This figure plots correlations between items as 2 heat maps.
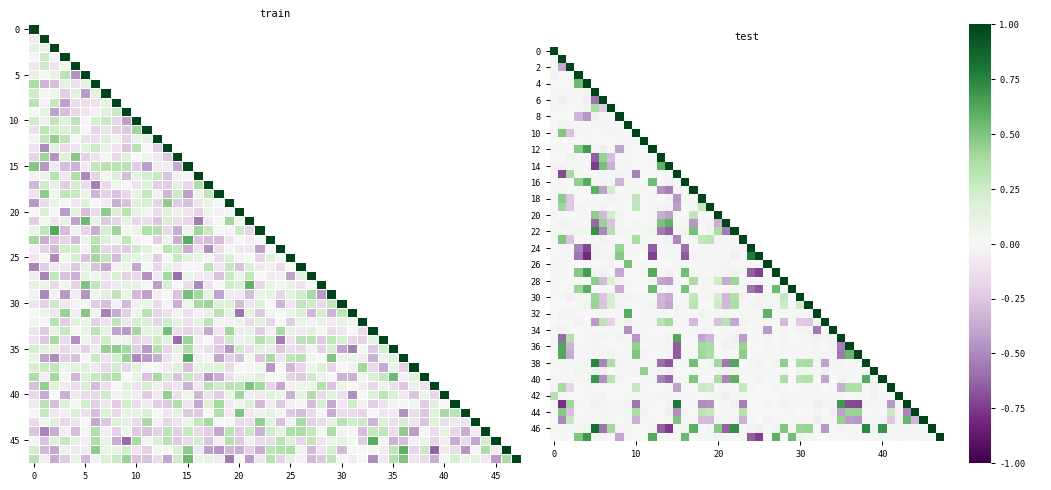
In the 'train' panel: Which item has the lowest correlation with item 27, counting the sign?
14
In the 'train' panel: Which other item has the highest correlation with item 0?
15
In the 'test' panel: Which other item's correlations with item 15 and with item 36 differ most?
43
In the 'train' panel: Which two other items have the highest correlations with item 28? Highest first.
21, 5
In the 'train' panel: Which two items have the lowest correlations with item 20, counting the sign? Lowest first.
31, 3
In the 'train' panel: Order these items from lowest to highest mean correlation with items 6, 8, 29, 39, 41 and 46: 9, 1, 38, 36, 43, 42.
42, 1, 43, 38, 9, 36
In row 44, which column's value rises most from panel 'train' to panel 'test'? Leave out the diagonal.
1
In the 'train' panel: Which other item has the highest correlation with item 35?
38
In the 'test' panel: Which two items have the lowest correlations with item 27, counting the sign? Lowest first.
25, 24
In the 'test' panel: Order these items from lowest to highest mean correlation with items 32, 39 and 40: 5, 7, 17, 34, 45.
34, 45, 7, 17, 5
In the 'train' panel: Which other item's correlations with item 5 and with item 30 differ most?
16
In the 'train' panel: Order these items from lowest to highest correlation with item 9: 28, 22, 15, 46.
22, 28, 46, 15
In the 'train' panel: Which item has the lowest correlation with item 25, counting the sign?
2
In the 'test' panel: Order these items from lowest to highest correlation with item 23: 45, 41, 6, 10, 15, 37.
15, 45, 6, 41, 10, 37
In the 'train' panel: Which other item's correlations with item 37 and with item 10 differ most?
33
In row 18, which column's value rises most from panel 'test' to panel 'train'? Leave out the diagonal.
43
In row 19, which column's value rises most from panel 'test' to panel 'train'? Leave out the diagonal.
45
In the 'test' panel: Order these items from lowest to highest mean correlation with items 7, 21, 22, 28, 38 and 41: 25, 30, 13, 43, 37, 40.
13, 43, 25, 37, 30, 40
